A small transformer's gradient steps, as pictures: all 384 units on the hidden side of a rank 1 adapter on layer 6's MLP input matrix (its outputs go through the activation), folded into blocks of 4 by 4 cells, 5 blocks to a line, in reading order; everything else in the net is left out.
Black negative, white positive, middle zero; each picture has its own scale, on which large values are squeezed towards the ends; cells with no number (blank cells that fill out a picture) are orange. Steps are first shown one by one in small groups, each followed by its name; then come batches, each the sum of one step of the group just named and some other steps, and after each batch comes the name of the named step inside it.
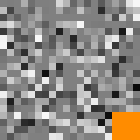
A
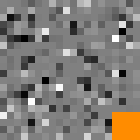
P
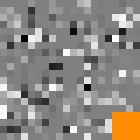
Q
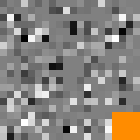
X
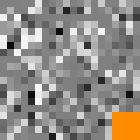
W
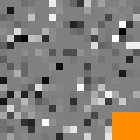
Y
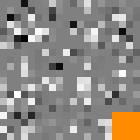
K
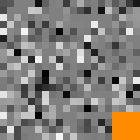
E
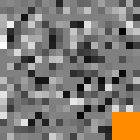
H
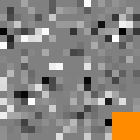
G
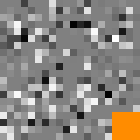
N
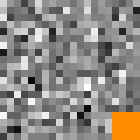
K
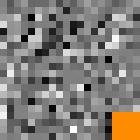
Q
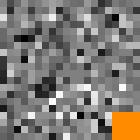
Y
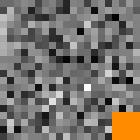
H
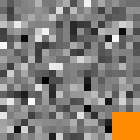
G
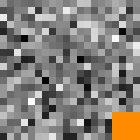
P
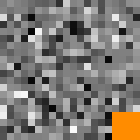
Q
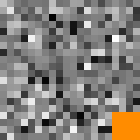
N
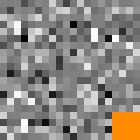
N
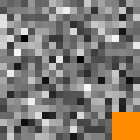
Y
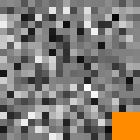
H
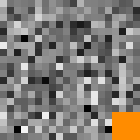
E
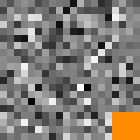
E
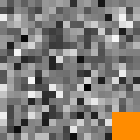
Q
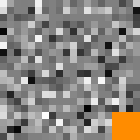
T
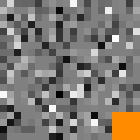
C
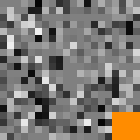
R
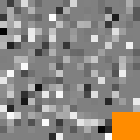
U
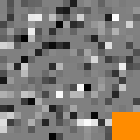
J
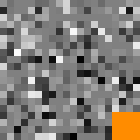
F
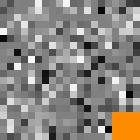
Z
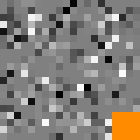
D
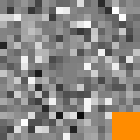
R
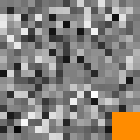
R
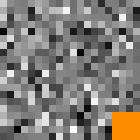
T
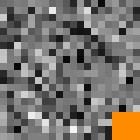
D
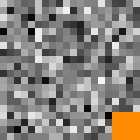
T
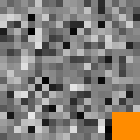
Z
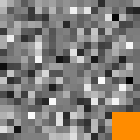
T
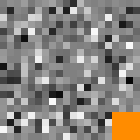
D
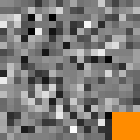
C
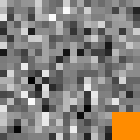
T
